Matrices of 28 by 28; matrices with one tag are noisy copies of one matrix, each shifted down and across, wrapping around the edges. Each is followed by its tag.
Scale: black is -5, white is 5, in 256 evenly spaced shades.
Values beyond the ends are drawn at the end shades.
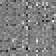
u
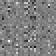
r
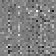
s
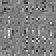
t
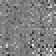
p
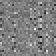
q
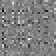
u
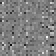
q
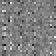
q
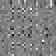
t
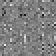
t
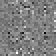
s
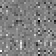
t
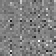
s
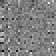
q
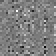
s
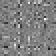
u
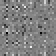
t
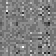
r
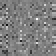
r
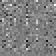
s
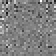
p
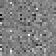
s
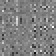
t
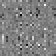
t
